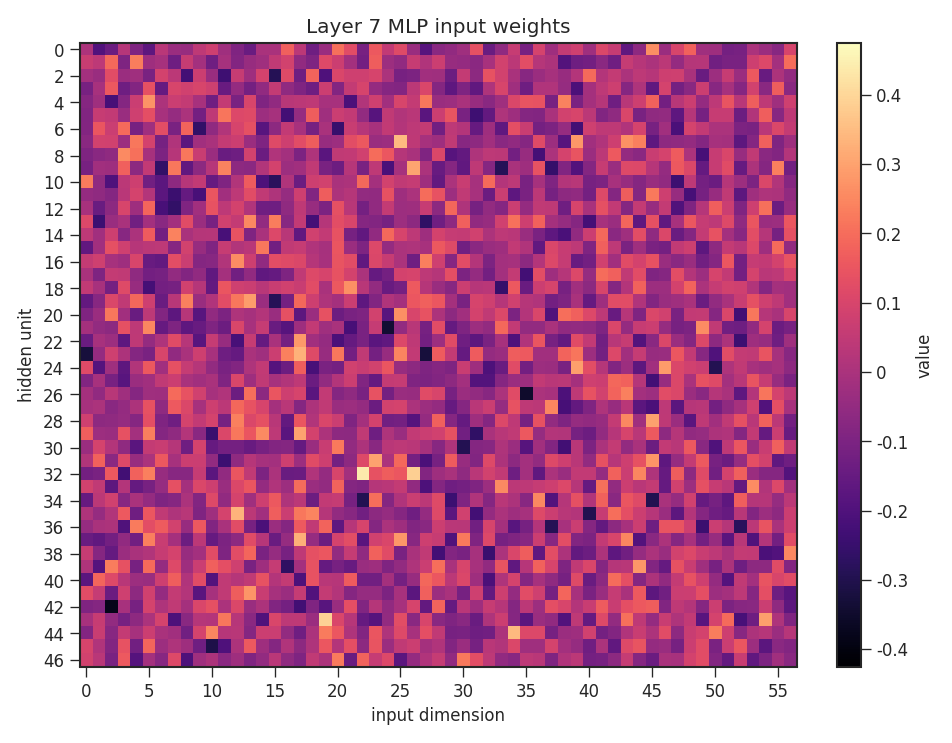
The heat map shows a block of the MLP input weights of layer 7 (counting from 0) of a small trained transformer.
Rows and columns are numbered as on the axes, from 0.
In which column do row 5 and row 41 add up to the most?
13
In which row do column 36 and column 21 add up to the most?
18
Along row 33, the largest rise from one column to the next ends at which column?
53
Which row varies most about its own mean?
32
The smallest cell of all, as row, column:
42, 2
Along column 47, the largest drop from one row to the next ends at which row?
10
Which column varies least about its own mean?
48
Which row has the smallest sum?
22
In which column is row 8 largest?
3
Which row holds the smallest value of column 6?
9
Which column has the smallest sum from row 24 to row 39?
31
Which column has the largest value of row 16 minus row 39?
16
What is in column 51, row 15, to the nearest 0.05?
0.05
